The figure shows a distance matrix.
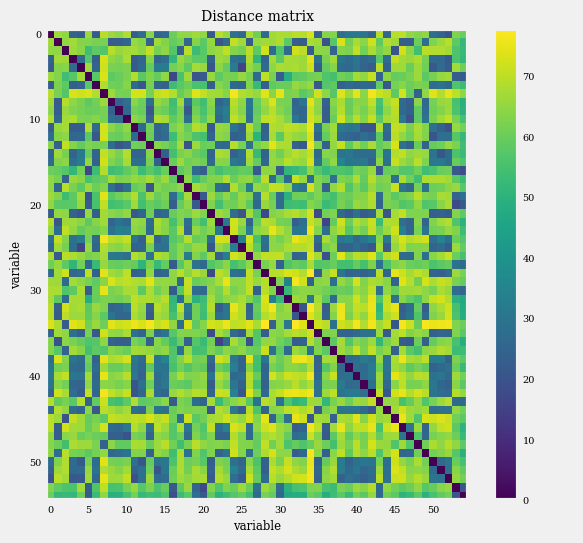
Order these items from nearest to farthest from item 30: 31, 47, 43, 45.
43, 31, 45, 47
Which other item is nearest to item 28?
21
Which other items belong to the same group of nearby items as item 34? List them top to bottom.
2, 17, 29, 31, 37, 45
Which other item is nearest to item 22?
36
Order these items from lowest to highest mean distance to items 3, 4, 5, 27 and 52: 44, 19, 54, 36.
44, 54, 19, 36
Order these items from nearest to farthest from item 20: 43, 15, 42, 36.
43, 36, 15, 42
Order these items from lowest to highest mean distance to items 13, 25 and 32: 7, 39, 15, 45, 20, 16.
39, 15, 16, 20, 7, 45
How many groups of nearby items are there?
5
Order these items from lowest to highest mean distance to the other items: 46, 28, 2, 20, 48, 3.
3, 28, 20, 46, 2, 48
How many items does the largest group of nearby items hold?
22
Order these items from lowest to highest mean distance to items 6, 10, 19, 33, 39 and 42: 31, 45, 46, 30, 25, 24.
25, 24, 46, 30, 31, 45
